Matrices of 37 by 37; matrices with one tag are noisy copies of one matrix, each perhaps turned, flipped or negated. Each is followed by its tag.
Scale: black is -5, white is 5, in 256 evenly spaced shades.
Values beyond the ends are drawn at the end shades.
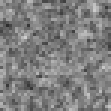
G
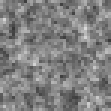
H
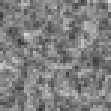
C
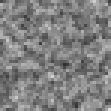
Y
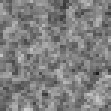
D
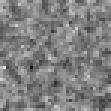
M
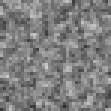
Y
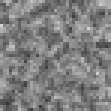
M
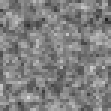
H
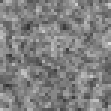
G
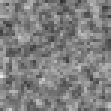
G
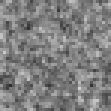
G
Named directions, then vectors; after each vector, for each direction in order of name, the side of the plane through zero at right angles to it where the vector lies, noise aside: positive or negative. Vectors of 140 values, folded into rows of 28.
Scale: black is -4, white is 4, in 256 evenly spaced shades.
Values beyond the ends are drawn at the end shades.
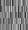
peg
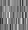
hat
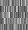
positive, positive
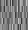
negative, positive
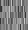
positive, positive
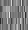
positive, positive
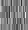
negative, negative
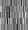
negative, negative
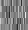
negative, negative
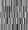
negative, negative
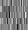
negative, negative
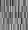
negative, positive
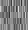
negative, negative
